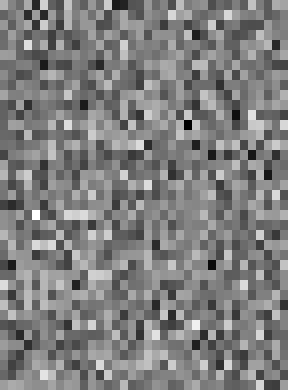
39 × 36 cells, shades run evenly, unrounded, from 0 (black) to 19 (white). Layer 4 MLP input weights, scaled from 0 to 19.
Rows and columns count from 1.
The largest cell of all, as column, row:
5, 22
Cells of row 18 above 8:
23
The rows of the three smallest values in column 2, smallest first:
27, 21, 30
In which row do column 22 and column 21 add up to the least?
33
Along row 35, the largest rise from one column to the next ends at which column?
26
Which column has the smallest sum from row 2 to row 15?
25
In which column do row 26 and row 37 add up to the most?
29
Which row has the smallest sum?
16
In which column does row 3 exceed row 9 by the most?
6
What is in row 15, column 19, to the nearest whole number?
3
